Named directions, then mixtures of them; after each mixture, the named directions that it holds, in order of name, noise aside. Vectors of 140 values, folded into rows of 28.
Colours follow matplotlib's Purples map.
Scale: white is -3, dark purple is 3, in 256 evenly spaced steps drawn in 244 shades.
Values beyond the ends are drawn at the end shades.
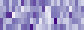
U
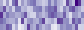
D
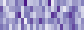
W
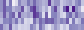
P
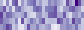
D.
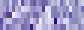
U.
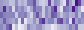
D, P.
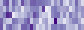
U.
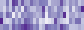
P, U.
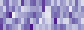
U.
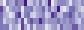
W.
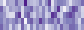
W.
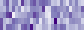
U.
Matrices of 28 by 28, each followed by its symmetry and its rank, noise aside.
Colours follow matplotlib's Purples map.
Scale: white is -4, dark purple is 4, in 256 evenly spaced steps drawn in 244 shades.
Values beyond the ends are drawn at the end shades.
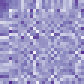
symmetric, rank four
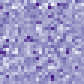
antisymmetric, rank four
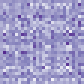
no symmetry, rank four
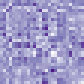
symmetric, rank four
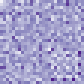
symmetric, rank six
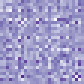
symmetric, rank four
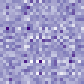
no symmetry, rank four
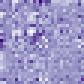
symmetric, rank four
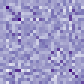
symmetric, rank six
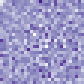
symmetric, rank six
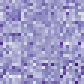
no symmetry, rank five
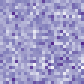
no symmetry, rank five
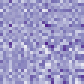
antisymmetric, rank four
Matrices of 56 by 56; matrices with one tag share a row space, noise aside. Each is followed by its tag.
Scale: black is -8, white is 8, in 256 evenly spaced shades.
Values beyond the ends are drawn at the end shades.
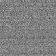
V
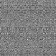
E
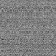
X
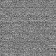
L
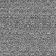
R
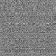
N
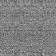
E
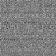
E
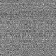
X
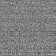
N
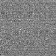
L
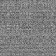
X
